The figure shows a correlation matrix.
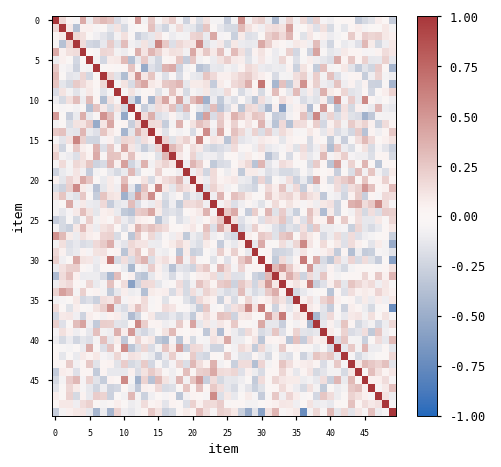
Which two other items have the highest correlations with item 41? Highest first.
10, 18
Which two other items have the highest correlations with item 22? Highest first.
14, 12
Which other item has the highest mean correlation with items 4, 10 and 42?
20
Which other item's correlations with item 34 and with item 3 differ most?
1
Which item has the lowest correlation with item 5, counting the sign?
11
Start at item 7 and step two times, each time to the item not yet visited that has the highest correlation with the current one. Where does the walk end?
38
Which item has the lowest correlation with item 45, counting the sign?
12
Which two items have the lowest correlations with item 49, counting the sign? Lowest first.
36, 30
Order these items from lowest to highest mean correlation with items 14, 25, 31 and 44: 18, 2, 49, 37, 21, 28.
18, 28, 2, 21, 49, 37
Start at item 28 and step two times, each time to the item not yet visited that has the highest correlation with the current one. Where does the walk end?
30
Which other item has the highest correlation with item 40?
25
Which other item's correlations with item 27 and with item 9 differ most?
0
